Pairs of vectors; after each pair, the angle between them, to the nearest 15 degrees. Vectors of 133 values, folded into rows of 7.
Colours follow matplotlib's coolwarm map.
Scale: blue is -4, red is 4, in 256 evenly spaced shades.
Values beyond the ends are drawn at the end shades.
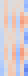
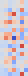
75 degrees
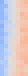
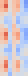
120 degrees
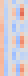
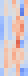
135 degrees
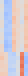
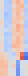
60 degrees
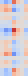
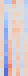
75 degrees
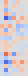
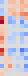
90 degrees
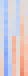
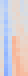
30 degrees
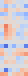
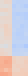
75 degrees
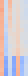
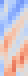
120 degrees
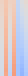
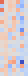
60 degrees
